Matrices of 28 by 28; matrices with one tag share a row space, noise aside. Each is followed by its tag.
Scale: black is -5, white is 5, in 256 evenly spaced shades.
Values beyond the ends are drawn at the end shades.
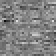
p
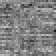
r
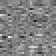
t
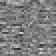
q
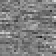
r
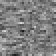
q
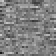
p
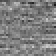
r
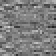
p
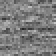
r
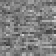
r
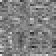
t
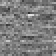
r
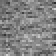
r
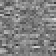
p
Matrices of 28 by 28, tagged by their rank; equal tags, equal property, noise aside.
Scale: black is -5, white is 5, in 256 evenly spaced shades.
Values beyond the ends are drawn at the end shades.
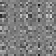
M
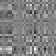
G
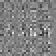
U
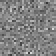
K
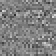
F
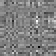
U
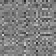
U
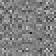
U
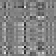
G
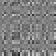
G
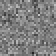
K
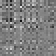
G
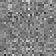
F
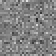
F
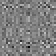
M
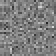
F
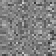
U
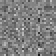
F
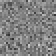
K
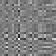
G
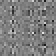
M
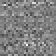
U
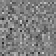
F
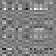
G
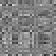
M
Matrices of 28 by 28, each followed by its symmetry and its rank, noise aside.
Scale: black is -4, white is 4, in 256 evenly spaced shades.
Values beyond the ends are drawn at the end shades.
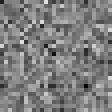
symmetric, rank five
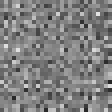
antisymmetric, rank six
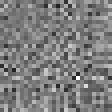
symmetric, rank five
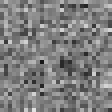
no symmetry, rank six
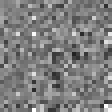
symmetric, rank five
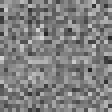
no symmetry, rank six
